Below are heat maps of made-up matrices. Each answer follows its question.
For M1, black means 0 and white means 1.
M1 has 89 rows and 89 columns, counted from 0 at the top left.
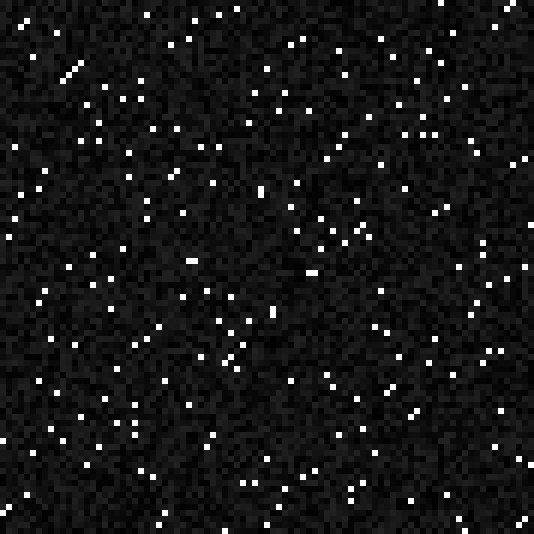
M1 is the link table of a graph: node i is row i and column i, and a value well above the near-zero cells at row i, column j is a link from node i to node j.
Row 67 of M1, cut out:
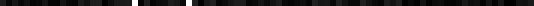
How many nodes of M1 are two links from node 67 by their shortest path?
5
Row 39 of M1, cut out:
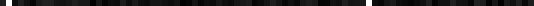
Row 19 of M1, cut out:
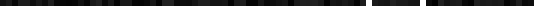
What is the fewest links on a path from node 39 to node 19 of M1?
2
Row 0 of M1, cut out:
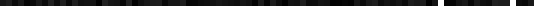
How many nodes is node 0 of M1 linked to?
2
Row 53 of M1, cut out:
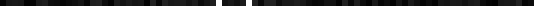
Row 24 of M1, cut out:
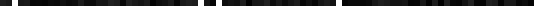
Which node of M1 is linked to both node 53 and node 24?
node 36
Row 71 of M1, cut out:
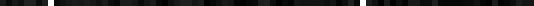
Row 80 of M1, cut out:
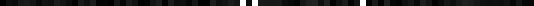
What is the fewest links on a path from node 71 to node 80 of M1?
2
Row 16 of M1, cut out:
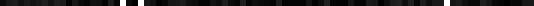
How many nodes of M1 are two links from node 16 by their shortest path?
5
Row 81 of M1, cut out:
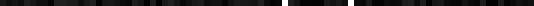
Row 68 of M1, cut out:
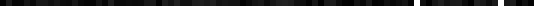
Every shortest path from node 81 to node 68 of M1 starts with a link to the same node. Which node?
node 58
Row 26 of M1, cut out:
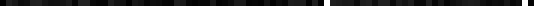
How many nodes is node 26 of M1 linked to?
2
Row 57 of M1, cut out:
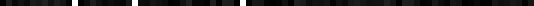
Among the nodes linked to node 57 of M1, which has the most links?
node 22
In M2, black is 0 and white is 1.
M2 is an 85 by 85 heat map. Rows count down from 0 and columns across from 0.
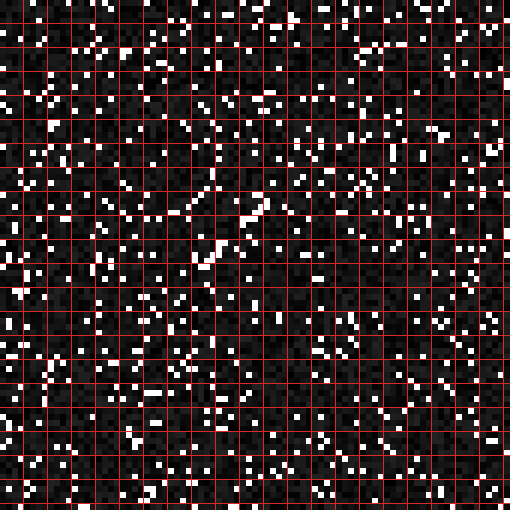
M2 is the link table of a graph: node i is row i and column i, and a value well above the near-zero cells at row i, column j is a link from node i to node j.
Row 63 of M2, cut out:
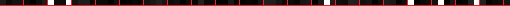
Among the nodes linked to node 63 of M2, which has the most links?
node 8
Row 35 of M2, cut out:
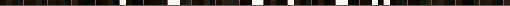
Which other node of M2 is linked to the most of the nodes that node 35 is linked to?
node 3
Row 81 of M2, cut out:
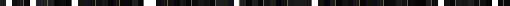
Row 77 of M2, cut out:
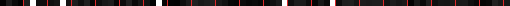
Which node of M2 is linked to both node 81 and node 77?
node 5
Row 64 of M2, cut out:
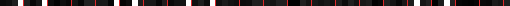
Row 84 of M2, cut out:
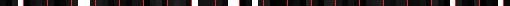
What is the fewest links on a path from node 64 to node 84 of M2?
2
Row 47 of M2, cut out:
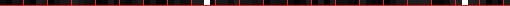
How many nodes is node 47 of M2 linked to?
2
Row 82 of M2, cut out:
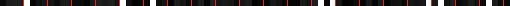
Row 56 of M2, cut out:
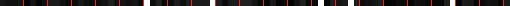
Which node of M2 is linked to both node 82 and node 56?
node 53
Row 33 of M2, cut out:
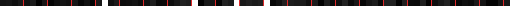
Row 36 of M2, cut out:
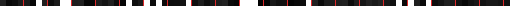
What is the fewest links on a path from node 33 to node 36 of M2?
3
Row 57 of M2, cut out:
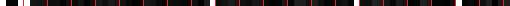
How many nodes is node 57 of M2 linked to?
6
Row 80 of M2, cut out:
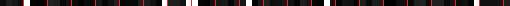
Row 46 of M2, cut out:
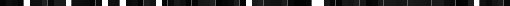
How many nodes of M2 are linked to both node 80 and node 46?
3
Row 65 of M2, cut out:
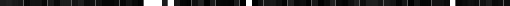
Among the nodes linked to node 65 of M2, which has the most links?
node 24
